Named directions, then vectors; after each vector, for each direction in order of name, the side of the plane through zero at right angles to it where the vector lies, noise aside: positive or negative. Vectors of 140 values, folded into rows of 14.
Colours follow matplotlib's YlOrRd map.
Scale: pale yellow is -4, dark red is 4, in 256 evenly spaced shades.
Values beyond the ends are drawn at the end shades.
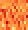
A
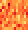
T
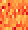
negative, positive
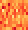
negative, positive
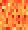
positive, negative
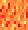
positive, positive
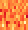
positive, positive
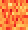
positive, negative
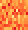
negative, positive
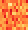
positive, negative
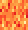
positive, positive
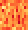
positive, negative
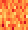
negative, negative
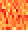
positive, negative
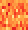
negative, positive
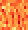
positive, negative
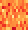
negative, positive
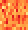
positive, negative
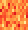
positive, positive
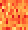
positive, negative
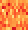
negative, positive
